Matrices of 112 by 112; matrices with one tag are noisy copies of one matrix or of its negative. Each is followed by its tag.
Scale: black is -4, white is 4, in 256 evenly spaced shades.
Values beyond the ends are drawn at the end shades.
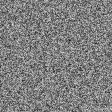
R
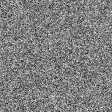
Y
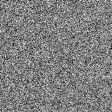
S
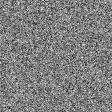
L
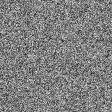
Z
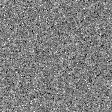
S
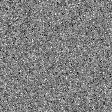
Z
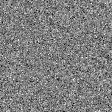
L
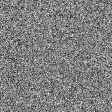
L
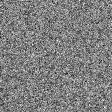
Z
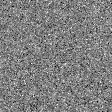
Y
